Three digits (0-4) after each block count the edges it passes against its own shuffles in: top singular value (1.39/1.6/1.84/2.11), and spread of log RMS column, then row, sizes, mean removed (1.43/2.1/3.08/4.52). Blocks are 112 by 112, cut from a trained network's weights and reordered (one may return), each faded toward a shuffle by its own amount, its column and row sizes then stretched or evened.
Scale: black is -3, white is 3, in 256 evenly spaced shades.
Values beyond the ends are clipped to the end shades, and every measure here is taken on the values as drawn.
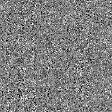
0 2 1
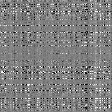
4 2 4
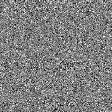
1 0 1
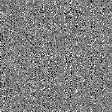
0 3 1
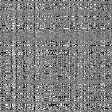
4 1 4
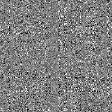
1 3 2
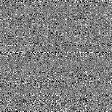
2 2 3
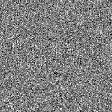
2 1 0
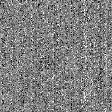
1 2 0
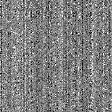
4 2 1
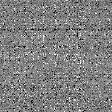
1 2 1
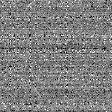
3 2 2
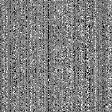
4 3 1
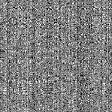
3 0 2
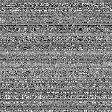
4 0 3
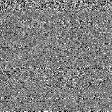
1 0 3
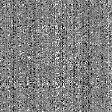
3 2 2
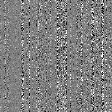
0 4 0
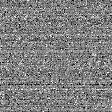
2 0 1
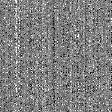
3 2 1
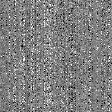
2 3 0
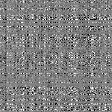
3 2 4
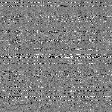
1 1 4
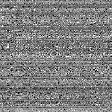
4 1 2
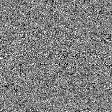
0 0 2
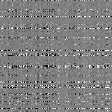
4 2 4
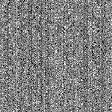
2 1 0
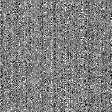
2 2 1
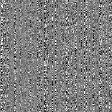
2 4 0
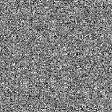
2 0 2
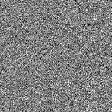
3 1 0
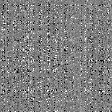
1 3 2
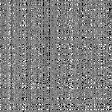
3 3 3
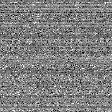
3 1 2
